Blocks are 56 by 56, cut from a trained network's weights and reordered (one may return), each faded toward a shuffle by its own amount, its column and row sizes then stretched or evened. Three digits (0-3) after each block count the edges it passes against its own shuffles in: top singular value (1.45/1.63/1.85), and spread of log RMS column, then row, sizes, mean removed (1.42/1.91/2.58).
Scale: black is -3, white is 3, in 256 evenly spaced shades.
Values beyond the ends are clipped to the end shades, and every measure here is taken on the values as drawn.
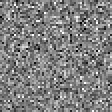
0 1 0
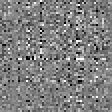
2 3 2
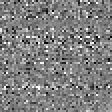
0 2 3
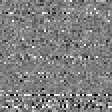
1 0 3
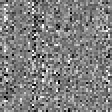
0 3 1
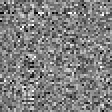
1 1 0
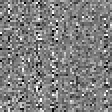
1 3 0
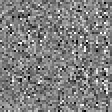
0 2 1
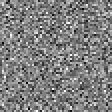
3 1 0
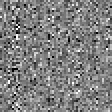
0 3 0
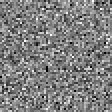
0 0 0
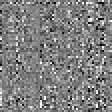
1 3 2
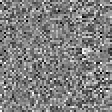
3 1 1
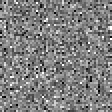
0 2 0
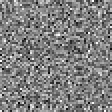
2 0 0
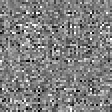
1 1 3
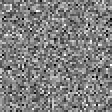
2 0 1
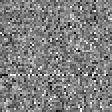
1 1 1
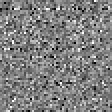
0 1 2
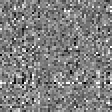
2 2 1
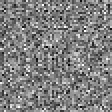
2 0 1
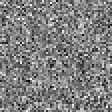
1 0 0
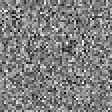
1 0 0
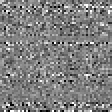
1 1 3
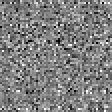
0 1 2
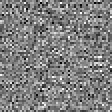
3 2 0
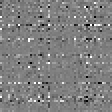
1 2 3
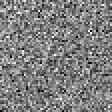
0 0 1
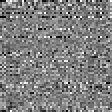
3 0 3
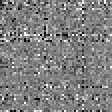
0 2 3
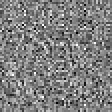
3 1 1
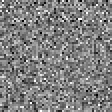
0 0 1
